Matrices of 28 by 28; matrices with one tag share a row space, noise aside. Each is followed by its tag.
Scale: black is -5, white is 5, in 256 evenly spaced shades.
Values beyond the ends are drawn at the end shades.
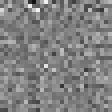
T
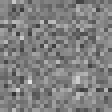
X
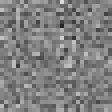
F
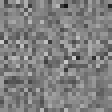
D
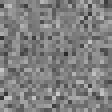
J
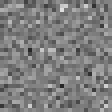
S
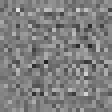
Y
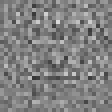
Y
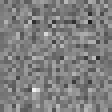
Y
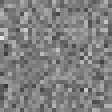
J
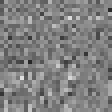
D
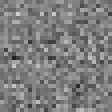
X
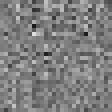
Y
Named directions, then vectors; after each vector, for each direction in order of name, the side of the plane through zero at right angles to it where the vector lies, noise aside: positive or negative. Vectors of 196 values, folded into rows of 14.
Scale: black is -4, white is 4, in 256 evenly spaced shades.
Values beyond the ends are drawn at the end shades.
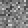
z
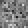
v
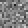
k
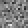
negative, positive, positive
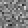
positive, negative, negative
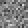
negative, positive, positive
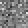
positive, negative, positive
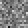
positive, negative, positive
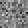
negative, positive, negative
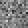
negative, positive, negative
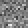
negative, positive, positive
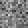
negative, positive, negative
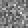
negative, negative, positive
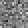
positive, negative, positive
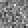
negative, negative, positive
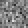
positive, positive, negative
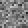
negative, positive, negative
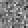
negative, negative, positive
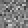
negative, positive, positive
